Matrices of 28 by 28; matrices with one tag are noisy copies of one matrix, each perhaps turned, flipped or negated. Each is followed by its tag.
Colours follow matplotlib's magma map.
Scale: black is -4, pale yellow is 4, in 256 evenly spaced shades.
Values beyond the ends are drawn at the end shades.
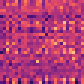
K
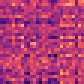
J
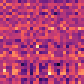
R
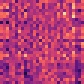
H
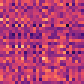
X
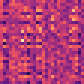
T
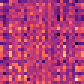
H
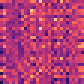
K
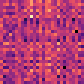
X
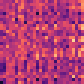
J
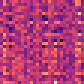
T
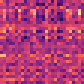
R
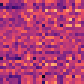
H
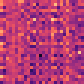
K
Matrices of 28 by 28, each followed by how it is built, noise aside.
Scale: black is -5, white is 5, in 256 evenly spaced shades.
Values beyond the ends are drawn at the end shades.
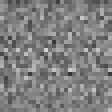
repeating columns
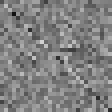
diagonal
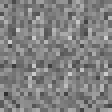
repeating columns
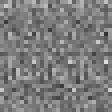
repeating columns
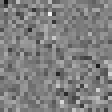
block diagonal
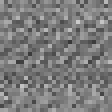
repeating columns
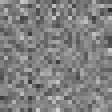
low rank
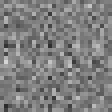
low rank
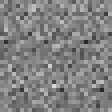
repeating columns
